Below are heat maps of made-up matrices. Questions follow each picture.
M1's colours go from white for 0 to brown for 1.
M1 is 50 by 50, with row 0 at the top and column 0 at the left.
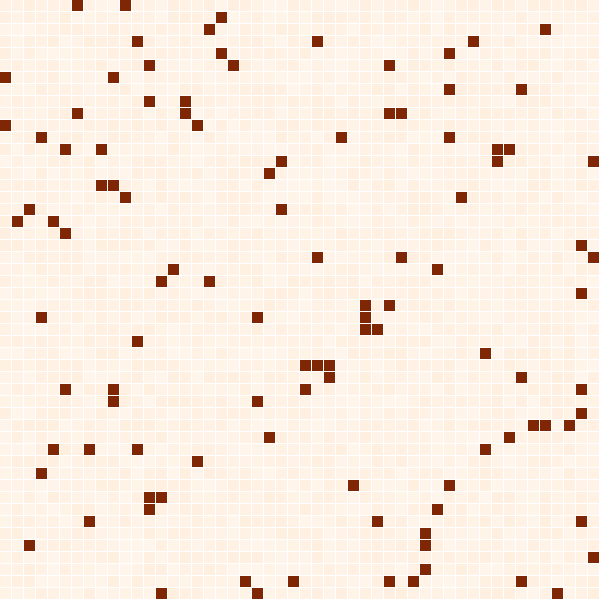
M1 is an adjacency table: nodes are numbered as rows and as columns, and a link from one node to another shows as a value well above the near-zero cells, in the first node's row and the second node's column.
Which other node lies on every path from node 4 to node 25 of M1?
node 37
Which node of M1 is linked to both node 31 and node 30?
node 27
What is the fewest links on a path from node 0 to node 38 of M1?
3
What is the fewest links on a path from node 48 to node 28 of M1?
5
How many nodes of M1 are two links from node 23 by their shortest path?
3
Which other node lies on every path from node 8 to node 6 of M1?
node 9
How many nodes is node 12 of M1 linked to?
4
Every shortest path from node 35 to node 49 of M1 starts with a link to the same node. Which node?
node 45
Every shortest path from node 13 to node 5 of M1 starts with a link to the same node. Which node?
node 41
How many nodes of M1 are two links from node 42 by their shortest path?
4
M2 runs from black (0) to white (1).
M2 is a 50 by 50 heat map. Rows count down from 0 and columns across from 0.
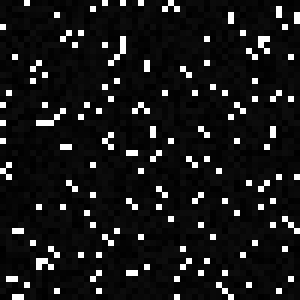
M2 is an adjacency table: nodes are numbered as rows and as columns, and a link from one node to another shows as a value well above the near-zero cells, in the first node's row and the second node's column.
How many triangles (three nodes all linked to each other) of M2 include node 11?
0
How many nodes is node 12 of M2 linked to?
2
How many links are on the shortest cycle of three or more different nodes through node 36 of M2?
5
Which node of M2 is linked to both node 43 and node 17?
node 7
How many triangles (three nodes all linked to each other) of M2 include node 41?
0
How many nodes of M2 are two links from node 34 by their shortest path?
8
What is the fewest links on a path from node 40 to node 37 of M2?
4
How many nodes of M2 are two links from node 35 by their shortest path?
2
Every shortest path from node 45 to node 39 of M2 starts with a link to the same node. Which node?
node 22
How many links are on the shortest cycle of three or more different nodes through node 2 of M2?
3
